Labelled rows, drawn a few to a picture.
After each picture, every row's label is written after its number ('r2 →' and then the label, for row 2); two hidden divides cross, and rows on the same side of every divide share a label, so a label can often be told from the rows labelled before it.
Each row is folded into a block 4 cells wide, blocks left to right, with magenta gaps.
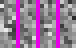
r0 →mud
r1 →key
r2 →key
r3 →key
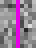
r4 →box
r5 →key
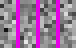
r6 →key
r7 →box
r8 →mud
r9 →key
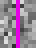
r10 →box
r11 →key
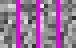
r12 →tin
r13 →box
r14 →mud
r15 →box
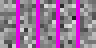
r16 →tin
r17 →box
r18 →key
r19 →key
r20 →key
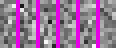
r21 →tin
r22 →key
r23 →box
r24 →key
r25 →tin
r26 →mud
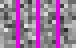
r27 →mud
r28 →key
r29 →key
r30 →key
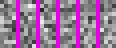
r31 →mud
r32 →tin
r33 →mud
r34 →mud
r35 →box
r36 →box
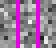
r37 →key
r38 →tin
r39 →box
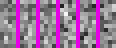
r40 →box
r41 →box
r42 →box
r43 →key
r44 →box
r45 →key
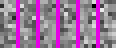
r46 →key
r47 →mud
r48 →box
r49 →key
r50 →box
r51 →key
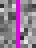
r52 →key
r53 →box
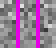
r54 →mud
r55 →mud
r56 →key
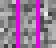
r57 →box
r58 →box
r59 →key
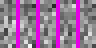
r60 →box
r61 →box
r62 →box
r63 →tin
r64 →box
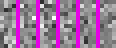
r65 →box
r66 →mud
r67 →mud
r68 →mud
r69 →tin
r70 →key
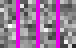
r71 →key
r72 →mud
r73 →mud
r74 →box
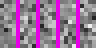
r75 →key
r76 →box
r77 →key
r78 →tin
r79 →key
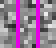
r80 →mud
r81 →box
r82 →key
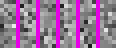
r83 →key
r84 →key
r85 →box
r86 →key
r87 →tin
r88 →mud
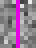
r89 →box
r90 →mud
